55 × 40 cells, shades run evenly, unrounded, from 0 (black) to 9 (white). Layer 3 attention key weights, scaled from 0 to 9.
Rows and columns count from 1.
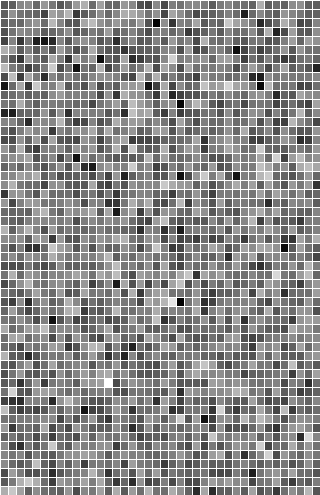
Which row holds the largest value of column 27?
49
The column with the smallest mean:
23
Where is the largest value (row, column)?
43, 14
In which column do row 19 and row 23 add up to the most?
17
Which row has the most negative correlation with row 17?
9
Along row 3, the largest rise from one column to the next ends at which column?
21
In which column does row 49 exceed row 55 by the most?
27
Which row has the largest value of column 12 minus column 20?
3
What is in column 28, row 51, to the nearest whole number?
6
